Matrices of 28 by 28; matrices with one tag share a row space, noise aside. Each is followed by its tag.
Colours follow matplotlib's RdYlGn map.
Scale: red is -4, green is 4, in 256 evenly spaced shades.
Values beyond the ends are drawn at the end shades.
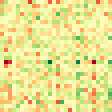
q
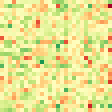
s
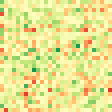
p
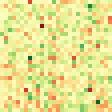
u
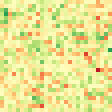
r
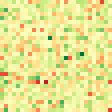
r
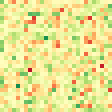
p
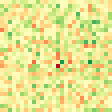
q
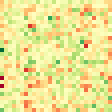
p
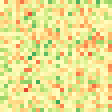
q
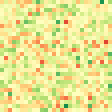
s
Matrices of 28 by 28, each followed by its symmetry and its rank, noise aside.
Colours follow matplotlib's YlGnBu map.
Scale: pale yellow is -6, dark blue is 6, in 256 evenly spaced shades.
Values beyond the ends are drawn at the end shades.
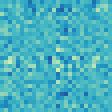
antisymmetric, rank four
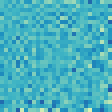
antisymmetric, rank four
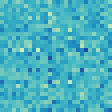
no symmetry, rank five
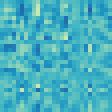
no symmetry, rank three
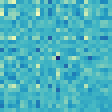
symmetric, rank three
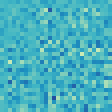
no symmetry, rank five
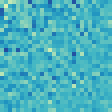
no symmetry, rank four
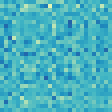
antisymmetric, rank four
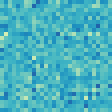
antisymmetric, rank four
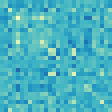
symmetric, rank three
